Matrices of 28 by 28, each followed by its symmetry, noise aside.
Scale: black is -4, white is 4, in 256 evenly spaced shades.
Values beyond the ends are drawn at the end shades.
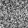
no symmetry.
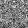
mirrored left to right.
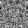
mirrored left to right.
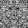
mirrored left to right.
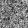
no symmetry.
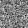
antisymmetric.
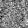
no symmetry.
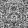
mirrored left to right.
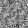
same after a half turn.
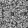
mirrored top to bottom.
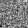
antisymmetric.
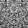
mirrored left to right.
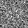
same after a half turn.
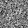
same after a half turn.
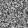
antisymmetric.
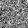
no symmetry.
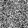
same after a half turn.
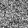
no symmetry.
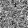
same after a half turn.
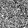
antisymmetric.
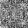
mirrored top to bottom.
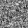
same after a half turn.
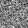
no symmetry.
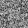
same after a half turn.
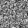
antisymmetric.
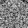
mirrored left to right.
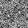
same after a half turn.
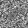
same after a half turn.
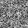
same after a half turn.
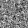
antisymmetric.
